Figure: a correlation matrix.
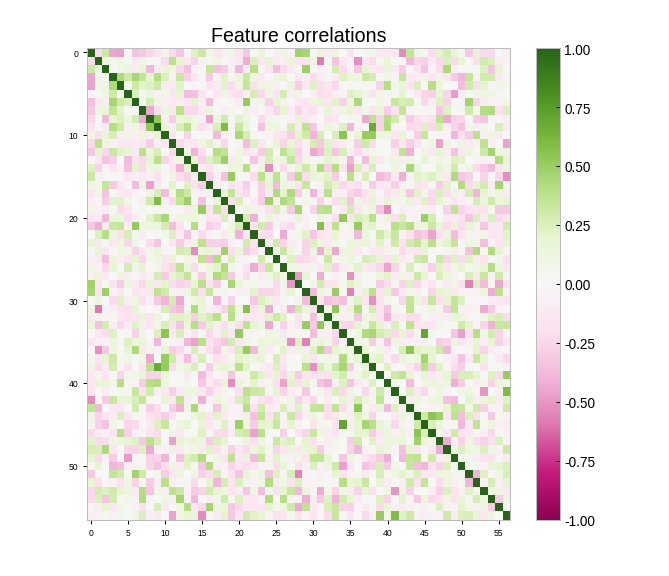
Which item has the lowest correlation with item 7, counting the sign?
8
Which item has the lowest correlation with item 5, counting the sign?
49
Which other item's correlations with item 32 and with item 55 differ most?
19
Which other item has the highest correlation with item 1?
11
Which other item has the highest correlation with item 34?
45
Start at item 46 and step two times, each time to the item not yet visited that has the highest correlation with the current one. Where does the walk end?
47
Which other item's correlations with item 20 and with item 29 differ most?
2
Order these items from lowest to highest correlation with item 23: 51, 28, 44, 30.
28, 51, 30, 44
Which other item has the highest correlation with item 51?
6
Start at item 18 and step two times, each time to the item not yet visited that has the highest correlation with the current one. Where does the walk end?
38
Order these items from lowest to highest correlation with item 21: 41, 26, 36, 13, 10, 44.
26, 13, 44, 10, 41, 36
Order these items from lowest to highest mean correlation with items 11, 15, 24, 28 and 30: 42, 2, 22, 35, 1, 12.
42, 12, 22, 2, 1, 35
